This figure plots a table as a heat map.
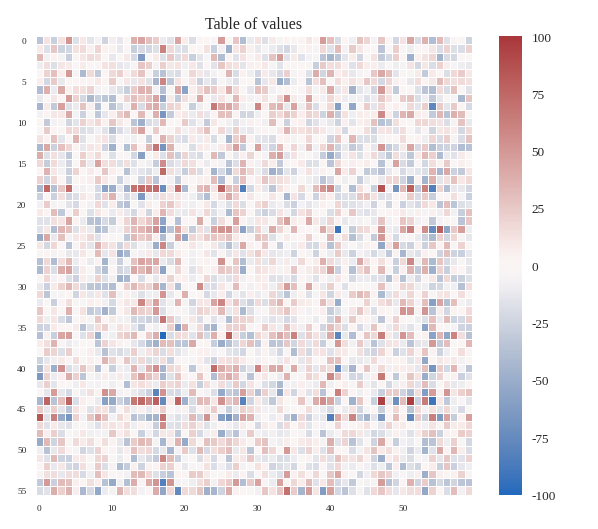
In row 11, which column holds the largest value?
14
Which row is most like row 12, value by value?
21
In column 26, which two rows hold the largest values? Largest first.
36, 23
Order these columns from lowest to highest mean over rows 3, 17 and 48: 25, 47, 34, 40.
25, 47, 40, 34
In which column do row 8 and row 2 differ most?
54
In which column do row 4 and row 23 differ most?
41
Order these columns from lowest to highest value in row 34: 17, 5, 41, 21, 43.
5, 21, 43, 41, 17
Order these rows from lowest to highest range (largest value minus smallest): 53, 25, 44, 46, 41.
53, 25, 41, 46, 44
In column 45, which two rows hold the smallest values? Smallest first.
46, 16
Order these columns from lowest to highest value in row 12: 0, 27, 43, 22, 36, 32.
32, 22, 36, 0, 27, 43
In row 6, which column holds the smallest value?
20
